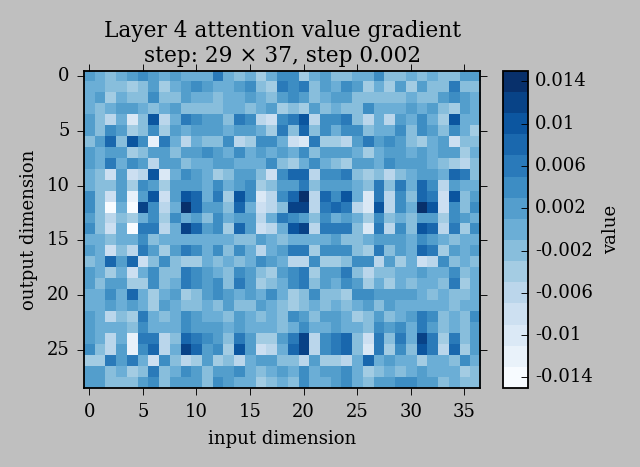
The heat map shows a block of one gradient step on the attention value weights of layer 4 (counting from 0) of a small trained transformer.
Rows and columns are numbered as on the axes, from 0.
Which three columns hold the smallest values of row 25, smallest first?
4, 26, 16
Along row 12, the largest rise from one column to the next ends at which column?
5
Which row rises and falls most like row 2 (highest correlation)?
9
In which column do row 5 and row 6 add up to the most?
2
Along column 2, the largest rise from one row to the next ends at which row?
17
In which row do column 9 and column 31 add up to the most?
12
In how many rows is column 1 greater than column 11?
4
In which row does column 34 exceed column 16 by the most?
11
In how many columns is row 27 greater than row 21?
16
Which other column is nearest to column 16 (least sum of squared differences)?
33
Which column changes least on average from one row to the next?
1
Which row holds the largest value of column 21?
6
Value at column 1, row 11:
-0.002
